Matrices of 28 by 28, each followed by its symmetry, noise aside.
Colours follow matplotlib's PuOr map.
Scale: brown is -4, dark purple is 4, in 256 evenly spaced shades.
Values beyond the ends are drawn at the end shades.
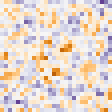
no symmetry.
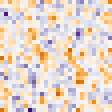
same after a half turn.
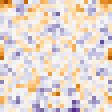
mirrored left to right.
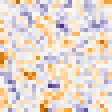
no symmetry.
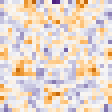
mirrored left to right.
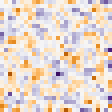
antisymmetric.
